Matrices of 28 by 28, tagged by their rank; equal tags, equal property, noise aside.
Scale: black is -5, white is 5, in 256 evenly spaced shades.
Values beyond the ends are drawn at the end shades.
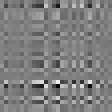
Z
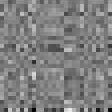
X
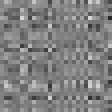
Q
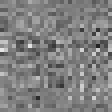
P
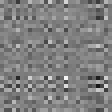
Q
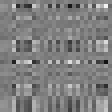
Z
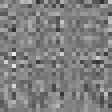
P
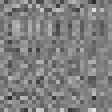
X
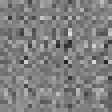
P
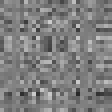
X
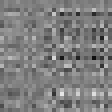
Q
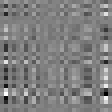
Z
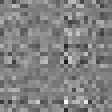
X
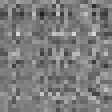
P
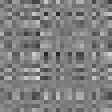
Q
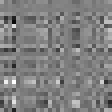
Q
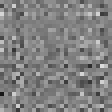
X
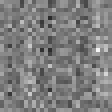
P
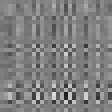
Z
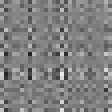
Q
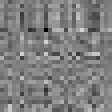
X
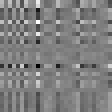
Z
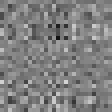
X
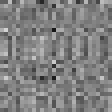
X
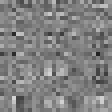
P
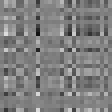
Z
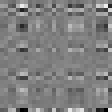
Z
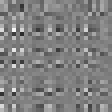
Q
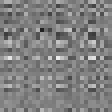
Q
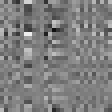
X
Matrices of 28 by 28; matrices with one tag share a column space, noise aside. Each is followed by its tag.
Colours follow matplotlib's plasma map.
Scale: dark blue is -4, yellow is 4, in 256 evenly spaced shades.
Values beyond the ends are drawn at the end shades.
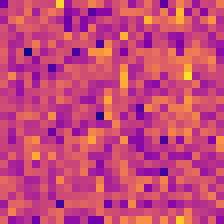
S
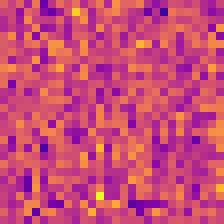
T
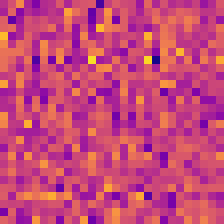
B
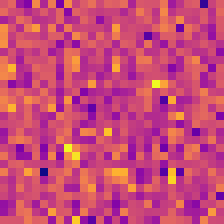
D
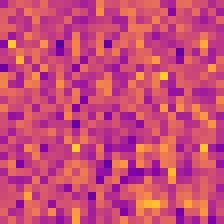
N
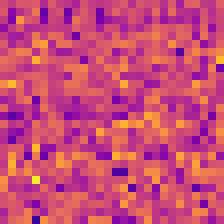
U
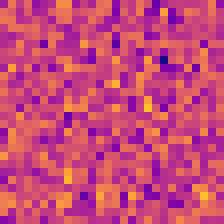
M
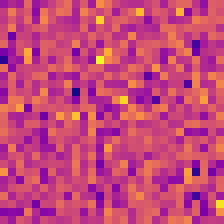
N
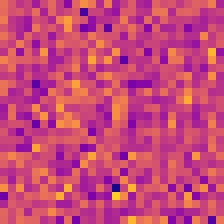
B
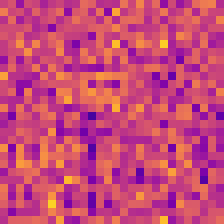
N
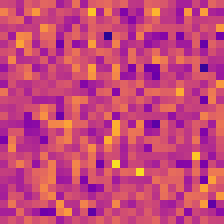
T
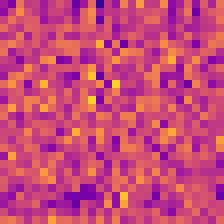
M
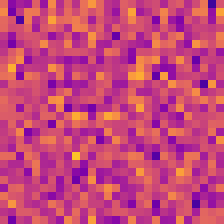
M
